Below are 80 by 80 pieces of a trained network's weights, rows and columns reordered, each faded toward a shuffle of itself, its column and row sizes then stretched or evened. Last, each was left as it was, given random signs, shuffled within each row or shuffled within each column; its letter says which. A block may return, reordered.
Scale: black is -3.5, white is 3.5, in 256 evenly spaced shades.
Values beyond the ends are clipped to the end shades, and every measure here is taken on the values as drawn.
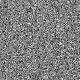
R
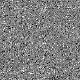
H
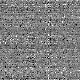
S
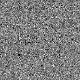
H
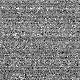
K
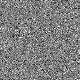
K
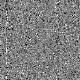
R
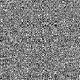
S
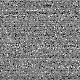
K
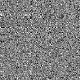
S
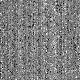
R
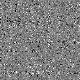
H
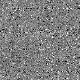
H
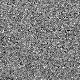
K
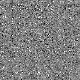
H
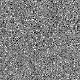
H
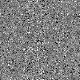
H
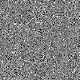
H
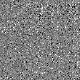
H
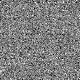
K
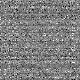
S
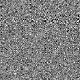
S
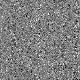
R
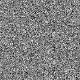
H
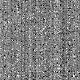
S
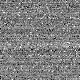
K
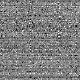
S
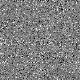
H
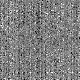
S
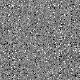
H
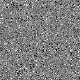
H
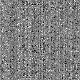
S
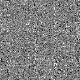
H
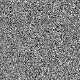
R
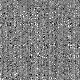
S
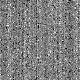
R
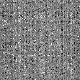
S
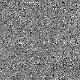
H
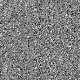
R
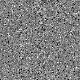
R
